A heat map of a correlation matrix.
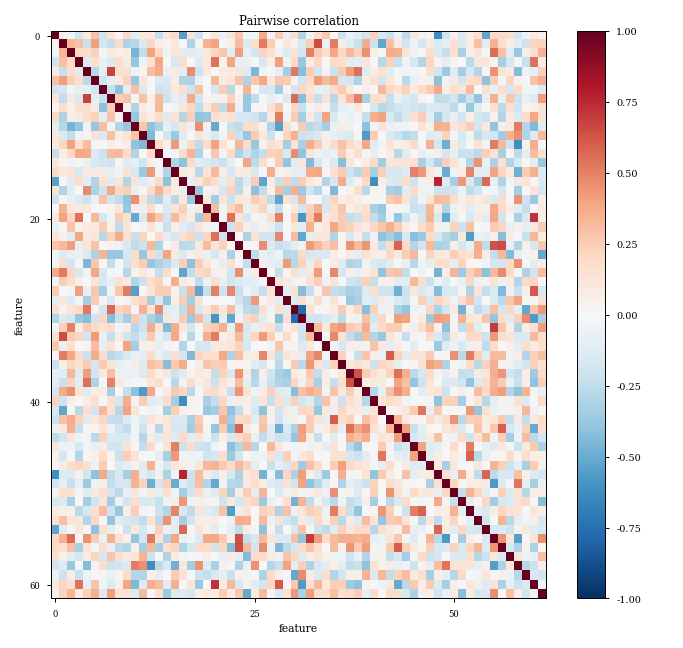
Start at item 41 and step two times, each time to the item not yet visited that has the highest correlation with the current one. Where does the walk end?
52
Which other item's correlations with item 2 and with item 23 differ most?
13
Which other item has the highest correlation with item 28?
60
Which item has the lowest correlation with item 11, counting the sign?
39
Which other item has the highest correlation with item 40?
9
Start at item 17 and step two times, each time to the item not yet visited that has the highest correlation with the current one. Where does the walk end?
7
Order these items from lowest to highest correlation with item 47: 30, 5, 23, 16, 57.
57, 5, 16, 30, 23
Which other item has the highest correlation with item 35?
42
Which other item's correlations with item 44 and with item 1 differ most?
33
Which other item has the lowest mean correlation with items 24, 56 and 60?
11
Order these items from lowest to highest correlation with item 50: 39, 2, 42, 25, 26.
25, 39, 2, 26, 42
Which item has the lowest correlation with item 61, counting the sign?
24
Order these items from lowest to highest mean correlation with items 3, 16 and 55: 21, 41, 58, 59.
58, 41, 59, 21
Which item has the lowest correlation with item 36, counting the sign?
14
